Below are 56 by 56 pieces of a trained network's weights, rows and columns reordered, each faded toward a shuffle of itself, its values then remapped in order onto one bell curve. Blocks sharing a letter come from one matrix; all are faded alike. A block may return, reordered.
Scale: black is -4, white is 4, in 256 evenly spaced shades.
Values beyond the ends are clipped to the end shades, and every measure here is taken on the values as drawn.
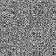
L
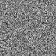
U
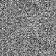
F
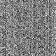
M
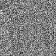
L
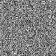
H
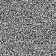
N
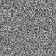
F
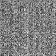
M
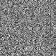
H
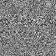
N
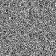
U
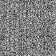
M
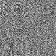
U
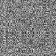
L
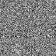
N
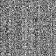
M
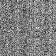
M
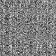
M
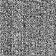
M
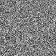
U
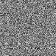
N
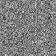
L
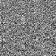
U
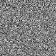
N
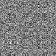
L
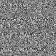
N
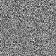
U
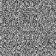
L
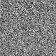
H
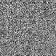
H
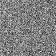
H
